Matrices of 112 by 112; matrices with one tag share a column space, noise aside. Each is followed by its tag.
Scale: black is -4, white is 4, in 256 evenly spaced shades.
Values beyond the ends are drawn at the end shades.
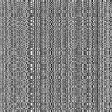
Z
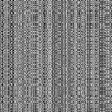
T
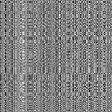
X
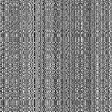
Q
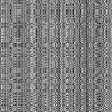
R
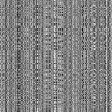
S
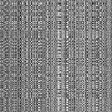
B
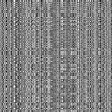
Z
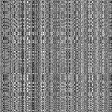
X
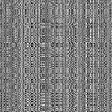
R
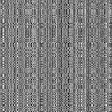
R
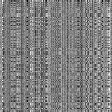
Z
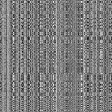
X
